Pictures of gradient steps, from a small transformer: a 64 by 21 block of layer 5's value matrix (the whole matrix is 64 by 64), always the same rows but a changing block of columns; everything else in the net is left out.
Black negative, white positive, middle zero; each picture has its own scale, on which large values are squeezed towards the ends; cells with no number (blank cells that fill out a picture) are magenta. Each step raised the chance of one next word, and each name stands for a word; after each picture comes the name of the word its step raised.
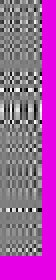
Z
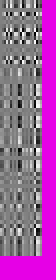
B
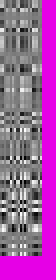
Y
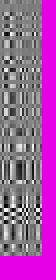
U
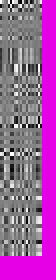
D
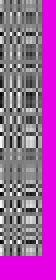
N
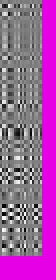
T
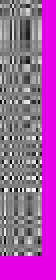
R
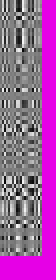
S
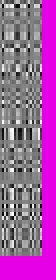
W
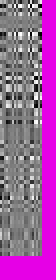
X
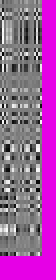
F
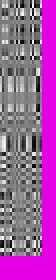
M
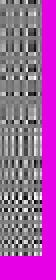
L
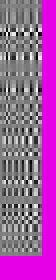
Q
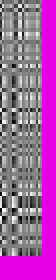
N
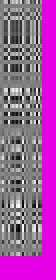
F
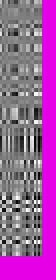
L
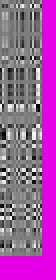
T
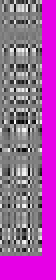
W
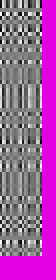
B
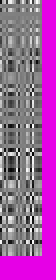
D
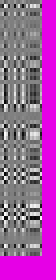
T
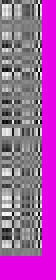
W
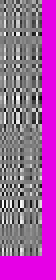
N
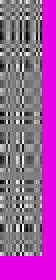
F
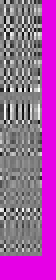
Z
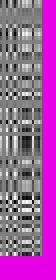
L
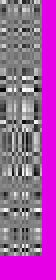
Z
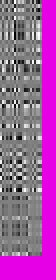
R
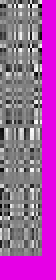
W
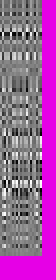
Q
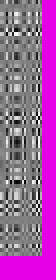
Q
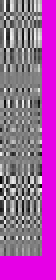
S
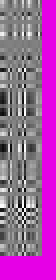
U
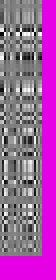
Q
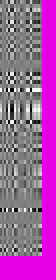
Z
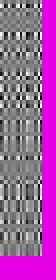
X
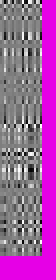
D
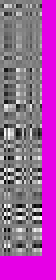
T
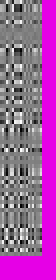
W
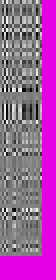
Z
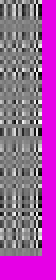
W
